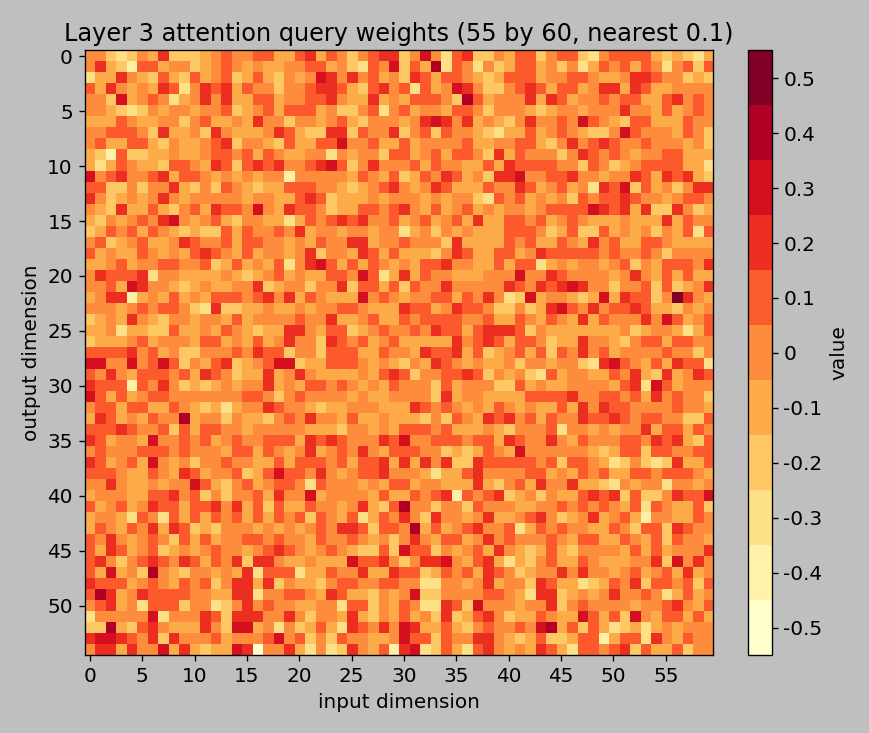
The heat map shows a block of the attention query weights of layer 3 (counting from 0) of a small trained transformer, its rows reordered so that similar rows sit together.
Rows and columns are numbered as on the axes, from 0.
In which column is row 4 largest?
36
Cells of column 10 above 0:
11
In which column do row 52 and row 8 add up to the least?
18
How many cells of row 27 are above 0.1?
5
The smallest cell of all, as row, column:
54, 16
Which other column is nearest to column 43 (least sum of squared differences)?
15
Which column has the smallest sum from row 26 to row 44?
53
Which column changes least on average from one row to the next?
27
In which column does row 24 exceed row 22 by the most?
4
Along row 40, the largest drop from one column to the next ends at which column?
35
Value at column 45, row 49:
-0.2
